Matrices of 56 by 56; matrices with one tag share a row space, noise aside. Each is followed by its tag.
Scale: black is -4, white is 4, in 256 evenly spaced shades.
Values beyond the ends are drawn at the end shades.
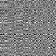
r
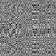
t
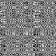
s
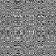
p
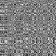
r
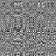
p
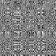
p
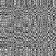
r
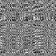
s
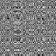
p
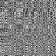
r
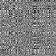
t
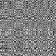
r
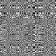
s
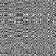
r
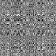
p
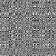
t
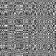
r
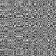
r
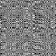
s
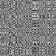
t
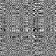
s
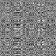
p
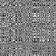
t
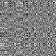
r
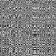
t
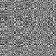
r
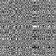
t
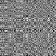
r
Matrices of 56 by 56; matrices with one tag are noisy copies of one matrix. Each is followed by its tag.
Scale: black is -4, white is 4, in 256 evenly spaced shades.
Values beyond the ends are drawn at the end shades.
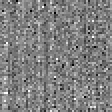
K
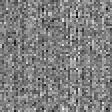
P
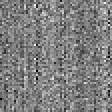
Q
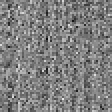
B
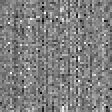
P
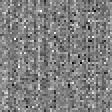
K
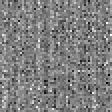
K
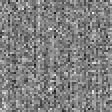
K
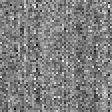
Q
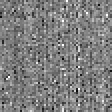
P
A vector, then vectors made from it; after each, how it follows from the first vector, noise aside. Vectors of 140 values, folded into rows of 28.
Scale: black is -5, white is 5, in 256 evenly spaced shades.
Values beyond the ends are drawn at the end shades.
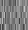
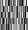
reversed, negated, scaled up.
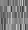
wrapped around.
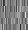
wrapped around.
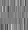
wrapped around, partly zeroed.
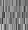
negated.
